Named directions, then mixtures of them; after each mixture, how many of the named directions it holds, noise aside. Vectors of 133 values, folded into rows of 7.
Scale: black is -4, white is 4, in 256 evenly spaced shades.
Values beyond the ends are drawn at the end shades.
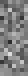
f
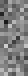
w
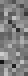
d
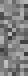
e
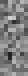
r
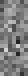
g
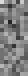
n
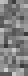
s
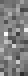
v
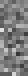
three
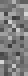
two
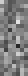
two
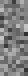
four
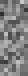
three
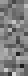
three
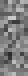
one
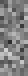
one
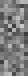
two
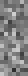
four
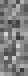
four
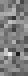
two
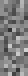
two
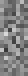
two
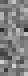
three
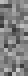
three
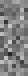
two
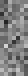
one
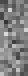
three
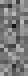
two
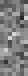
two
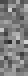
three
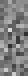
three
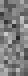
three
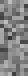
one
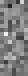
two
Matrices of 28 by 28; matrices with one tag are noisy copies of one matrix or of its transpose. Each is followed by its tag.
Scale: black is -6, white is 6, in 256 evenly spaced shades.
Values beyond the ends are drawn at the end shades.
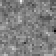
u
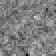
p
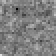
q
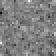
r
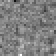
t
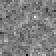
p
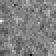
u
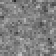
t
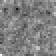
q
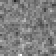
t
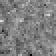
u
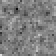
q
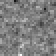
t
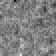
t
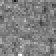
t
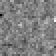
t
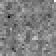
q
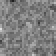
r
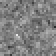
p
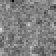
r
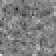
q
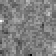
u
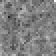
q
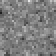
r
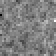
t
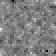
r
